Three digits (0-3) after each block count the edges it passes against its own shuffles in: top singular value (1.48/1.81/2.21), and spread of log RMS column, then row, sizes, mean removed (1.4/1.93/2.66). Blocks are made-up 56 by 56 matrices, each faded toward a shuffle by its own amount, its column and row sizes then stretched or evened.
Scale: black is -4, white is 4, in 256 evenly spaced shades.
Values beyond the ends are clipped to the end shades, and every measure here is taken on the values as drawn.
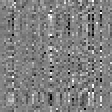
3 3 0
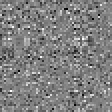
2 1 1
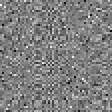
3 0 0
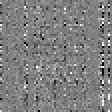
2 3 1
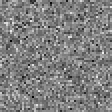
0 0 0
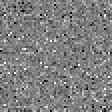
1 1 1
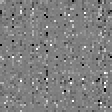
0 2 1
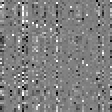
3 3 0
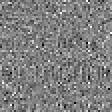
2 1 0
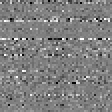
1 0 3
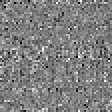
1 0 2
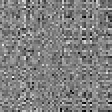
3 2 1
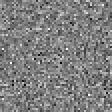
0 0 1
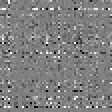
0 2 3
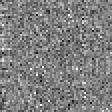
0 2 0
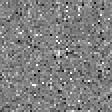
0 1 0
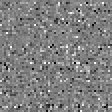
0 0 2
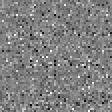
0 1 1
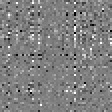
3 2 2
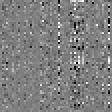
2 3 1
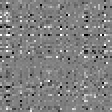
3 2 2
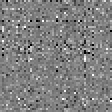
1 2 2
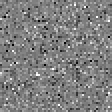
0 0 0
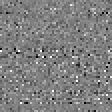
0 0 2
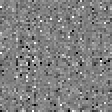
1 2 1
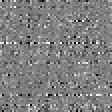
2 1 3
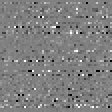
0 0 3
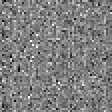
2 1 0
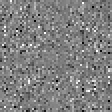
0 2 1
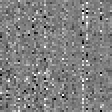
0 3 1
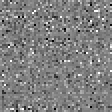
0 1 2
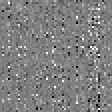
0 3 1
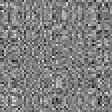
3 2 0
